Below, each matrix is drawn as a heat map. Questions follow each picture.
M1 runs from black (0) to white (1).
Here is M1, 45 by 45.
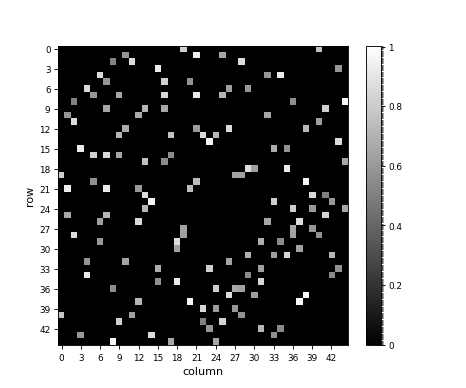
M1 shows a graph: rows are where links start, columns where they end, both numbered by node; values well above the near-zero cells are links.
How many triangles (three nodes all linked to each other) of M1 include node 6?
0
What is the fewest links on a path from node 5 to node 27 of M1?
6
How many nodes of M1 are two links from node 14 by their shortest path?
3
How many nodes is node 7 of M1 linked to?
5
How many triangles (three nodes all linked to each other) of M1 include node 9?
1
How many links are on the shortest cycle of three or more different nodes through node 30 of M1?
6
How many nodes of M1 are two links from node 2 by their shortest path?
4
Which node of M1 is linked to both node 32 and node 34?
node 4
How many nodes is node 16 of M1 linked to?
4
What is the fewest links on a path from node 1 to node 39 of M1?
4
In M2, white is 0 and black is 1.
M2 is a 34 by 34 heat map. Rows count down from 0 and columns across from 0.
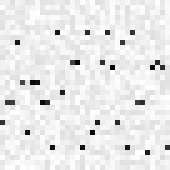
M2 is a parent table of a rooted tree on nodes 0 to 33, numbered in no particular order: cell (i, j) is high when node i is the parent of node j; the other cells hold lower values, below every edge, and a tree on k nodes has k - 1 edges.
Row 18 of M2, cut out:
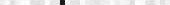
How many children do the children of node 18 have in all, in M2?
4
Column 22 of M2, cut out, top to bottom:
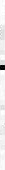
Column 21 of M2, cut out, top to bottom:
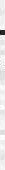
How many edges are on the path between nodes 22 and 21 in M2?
6
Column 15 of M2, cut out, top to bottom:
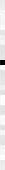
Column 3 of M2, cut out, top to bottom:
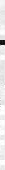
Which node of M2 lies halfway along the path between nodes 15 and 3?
20
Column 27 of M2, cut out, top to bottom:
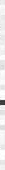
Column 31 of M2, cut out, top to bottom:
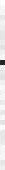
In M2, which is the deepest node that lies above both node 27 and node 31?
12
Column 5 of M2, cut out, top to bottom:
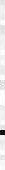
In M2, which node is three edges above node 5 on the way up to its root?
16
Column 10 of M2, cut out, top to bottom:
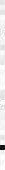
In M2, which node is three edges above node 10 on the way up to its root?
13
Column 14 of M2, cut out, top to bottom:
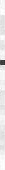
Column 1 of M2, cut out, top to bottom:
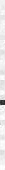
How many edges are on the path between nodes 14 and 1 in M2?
3
